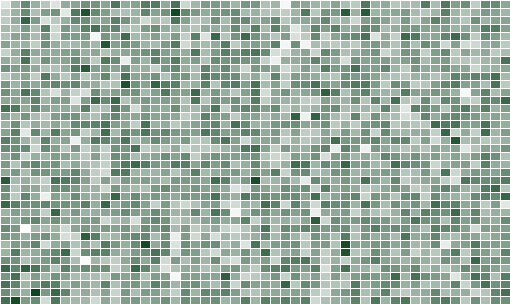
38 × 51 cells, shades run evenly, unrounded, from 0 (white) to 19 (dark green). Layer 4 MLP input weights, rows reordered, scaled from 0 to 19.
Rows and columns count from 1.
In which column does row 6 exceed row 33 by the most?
11
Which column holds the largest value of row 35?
23
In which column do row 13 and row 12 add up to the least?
47
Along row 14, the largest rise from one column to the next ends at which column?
42
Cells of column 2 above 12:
8
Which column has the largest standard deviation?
18
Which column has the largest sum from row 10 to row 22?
13
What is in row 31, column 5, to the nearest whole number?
4
